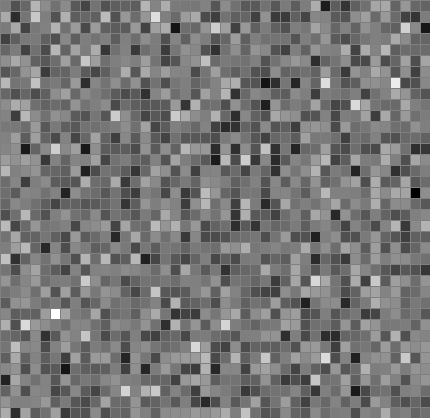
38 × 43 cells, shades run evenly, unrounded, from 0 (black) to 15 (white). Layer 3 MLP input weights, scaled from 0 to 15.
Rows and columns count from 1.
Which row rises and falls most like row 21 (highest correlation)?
2
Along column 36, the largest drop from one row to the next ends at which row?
16
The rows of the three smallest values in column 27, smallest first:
8, 10, 19
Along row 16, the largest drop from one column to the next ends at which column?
9
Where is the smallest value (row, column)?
18, 42
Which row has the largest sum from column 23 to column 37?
23
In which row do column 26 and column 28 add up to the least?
15
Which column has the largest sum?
38
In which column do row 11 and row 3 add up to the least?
24
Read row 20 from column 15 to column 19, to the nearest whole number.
7 6 10 8 5
